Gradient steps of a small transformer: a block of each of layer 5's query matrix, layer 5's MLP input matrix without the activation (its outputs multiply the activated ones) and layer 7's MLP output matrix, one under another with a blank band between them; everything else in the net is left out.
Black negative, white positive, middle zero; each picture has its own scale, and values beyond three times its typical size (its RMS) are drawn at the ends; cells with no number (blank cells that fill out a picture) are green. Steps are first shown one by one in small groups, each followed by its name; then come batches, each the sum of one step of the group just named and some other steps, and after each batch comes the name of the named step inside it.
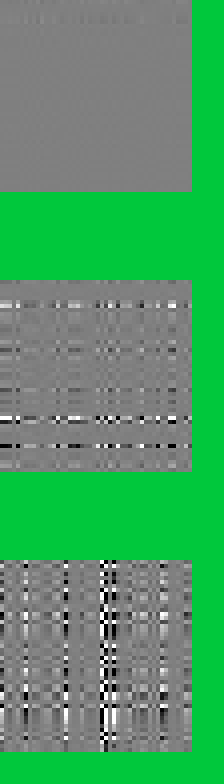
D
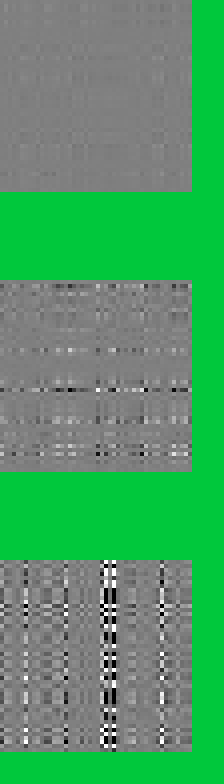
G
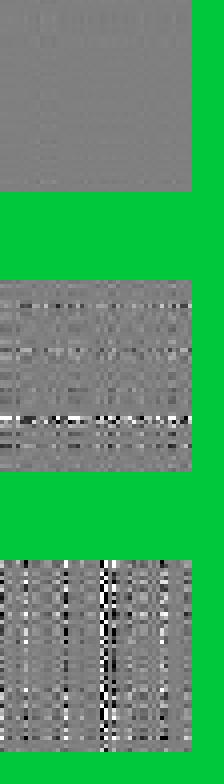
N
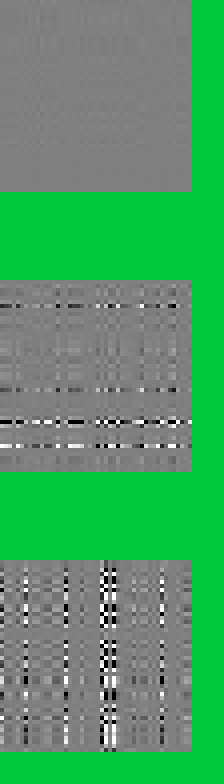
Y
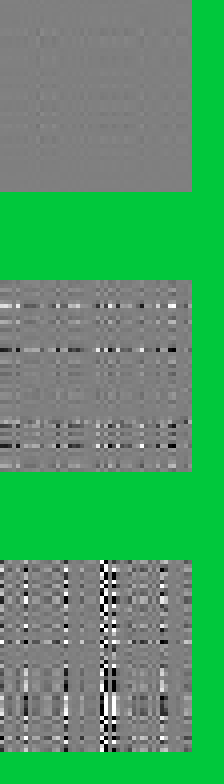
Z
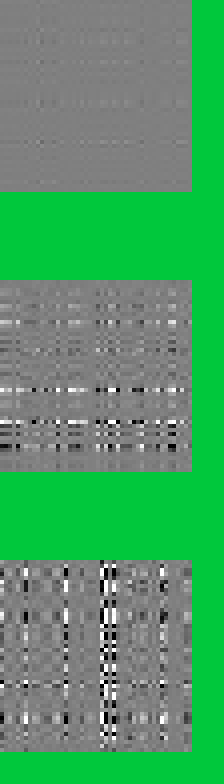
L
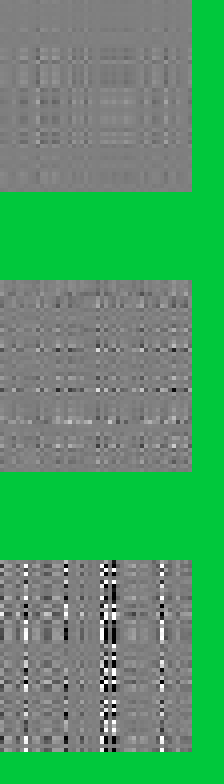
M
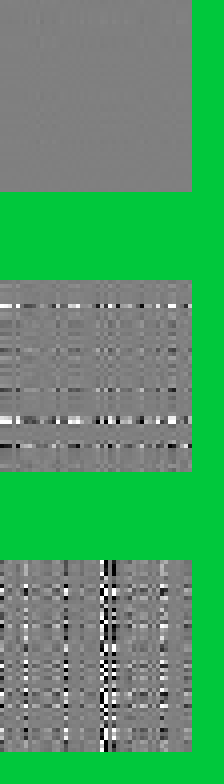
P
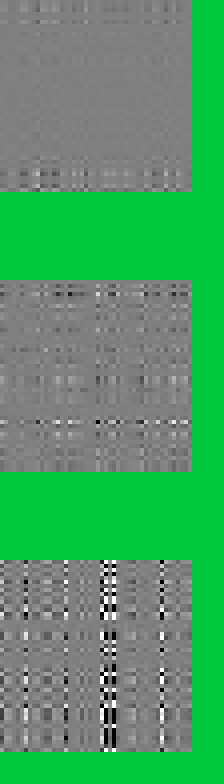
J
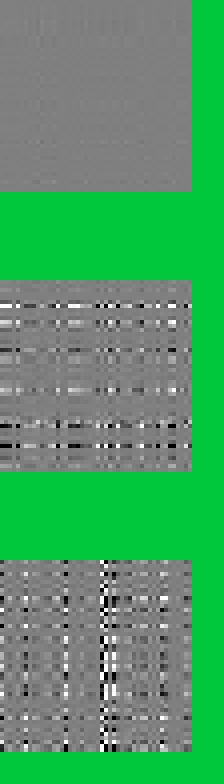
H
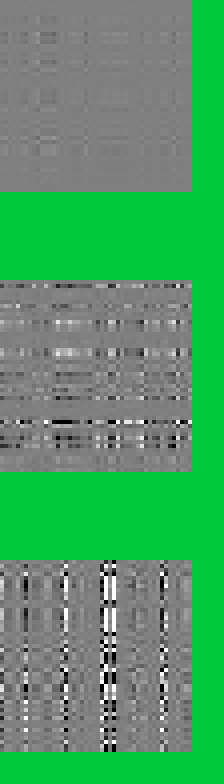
L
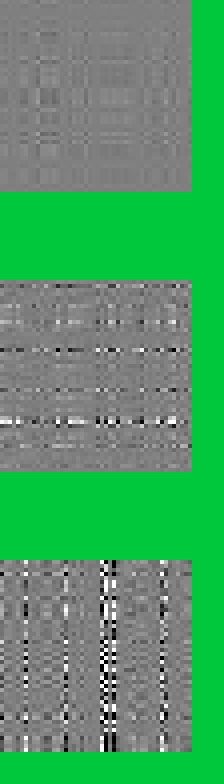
M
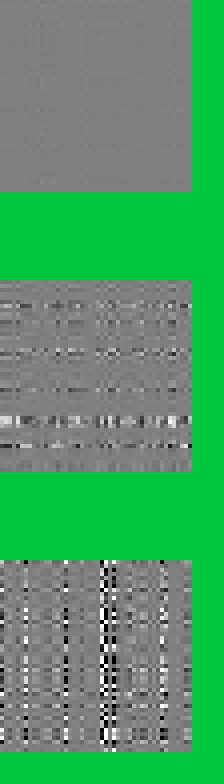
P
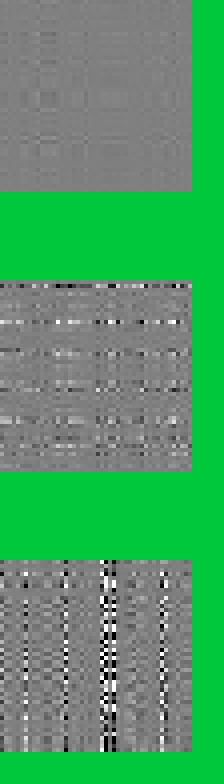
G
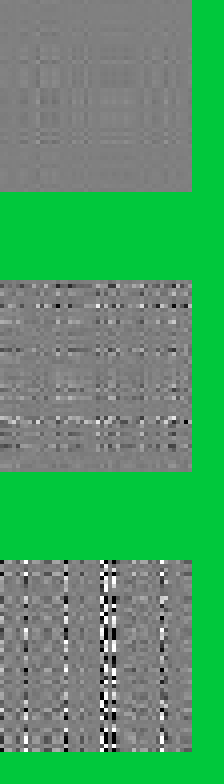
M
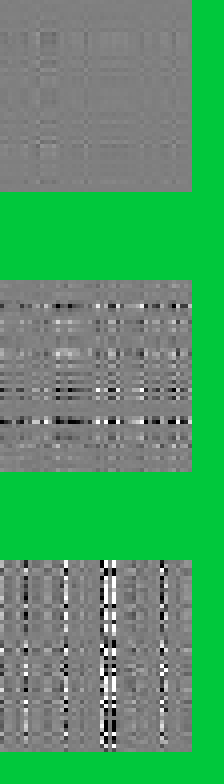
Y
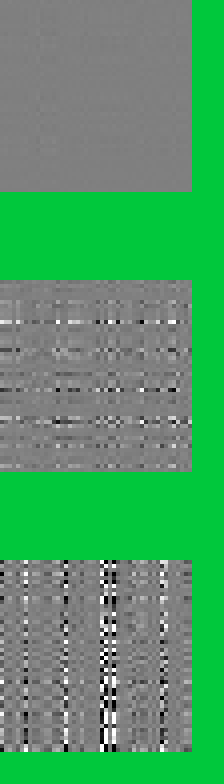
Y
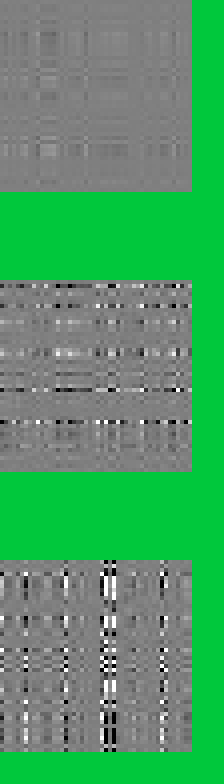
L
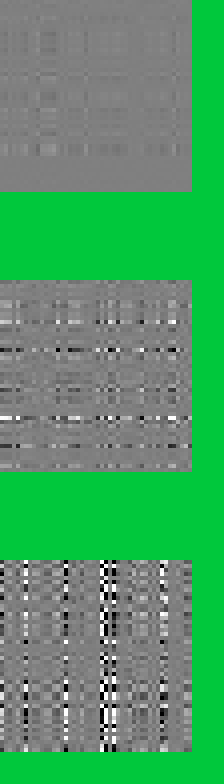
D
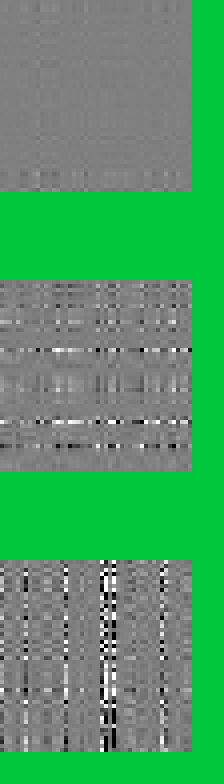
J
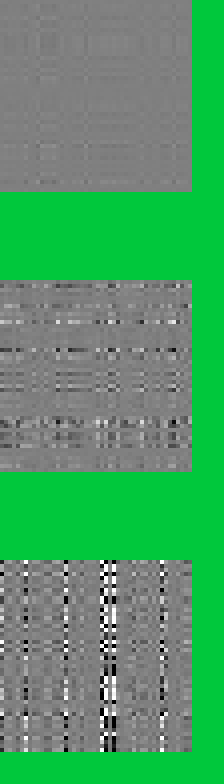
Z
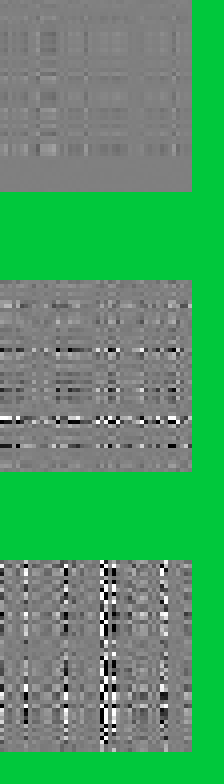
D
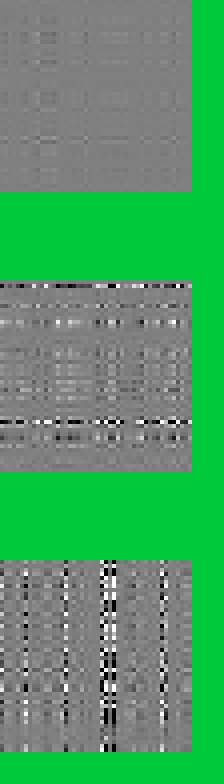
Y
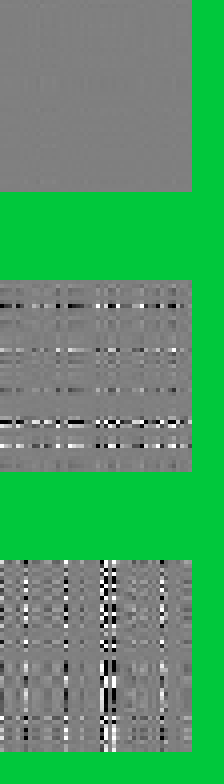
Y
